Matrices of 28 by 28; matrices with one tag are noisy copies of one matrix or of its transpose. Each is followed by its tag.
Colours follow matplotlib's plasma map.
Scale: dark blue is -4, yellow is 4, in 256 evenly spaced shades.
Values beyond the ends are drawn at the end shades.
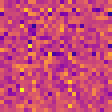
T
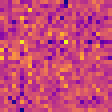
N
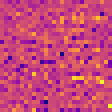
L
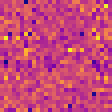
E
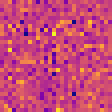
T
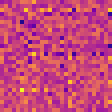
T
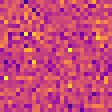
E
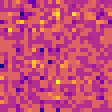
N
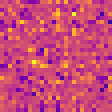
N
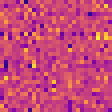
E
